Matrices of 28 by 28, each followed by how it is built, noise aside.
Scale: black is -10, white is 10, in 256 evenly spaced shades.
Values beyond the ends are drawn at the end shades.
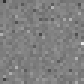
sparse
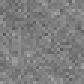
Toeplitz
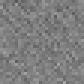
Toeplitz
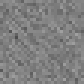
Toeplitz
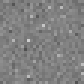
sparse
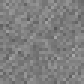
Hankel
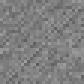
Hankel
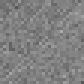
Hankel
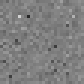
sparse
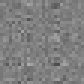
low rank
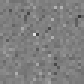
sparse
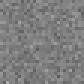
repeating columns
